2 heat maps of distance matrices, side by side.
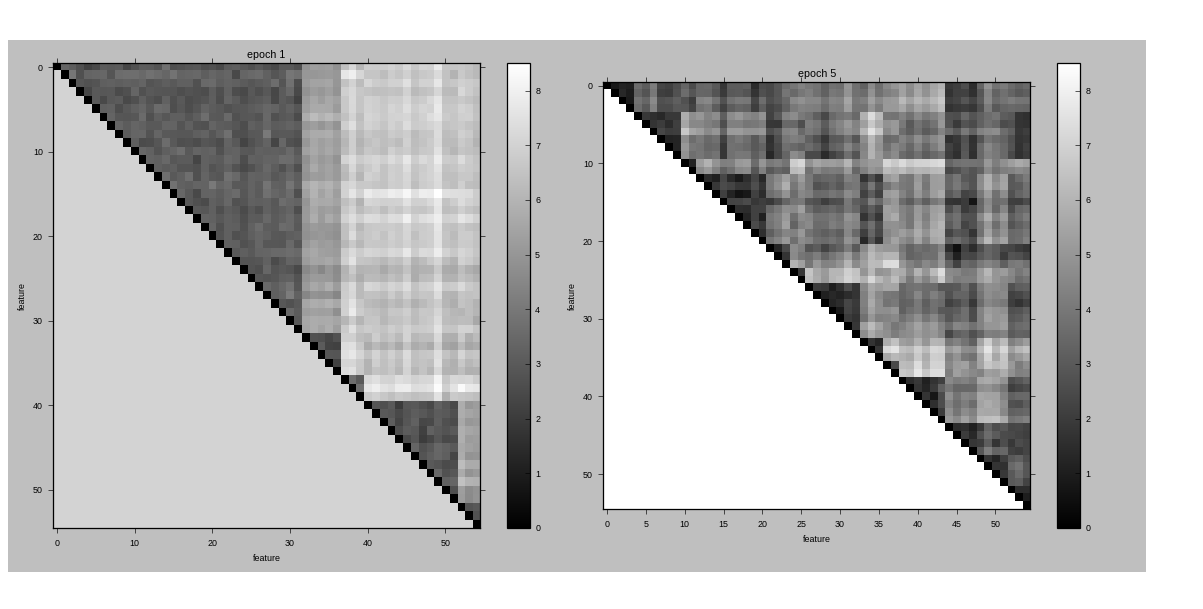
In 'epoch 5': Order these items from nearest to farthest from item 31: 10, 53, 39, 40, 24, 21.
53, 21, 39, 40, 10, 24
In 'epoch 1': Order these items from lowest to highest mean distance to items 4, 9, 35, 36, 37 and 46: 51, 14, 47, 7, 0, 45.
0, 7, 14, 51, 47, 45
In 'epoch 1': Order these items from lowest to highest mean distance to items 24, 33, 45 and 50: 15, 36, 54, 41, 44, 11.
44, 41, 36, 54, 11, 15
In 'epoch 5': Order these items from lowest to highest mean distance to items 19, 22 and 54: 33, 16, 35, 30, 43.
16, 30, 33, 35, 43
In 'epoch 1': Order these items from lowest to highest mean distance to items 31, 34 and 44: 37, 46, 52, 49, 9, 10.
9, 10, 46, 49, 52, 37
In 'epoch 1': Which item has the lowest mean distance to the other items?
24
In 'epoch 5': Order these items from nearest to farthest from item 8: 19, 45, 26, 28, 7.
7, 45, 28, 19, 26
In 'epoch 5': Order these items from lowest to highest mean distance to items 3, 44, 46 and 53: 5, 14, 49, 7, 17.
7, 5, 14, 17, 49
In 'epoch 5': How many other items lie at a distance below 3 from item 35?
10
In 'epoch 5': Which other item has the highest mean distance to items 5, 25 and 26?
34
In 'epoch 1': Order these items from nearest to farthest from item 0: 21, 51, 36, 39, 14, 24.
21, 24, 14, 36, 39, 51
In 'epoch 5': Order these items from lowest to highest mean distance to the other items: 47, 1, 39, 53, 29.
47, 53, 1, 29, 39
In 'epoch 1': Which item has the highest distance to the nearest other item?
38
